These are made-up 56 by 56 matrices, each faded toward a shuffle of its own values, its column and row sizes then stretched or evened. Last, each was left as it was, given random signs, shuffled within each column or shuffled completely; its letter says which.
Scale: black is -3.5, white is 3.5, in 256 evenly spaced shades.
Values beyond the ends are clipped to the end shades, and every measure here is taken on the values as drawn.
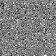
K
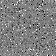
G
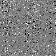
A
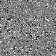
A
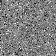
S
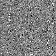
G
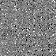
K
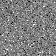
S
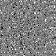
K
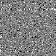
K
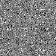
A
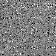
A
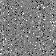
G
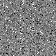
G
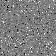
S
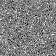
S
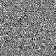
K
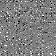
K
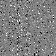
G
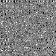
K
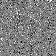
G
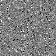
G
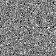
A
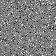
S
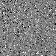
G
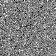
S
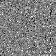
G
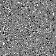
G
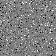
S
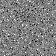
S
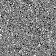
S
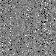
G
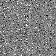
G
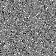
S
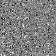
A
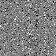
G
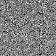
A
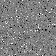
S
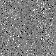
G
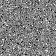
S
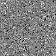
A
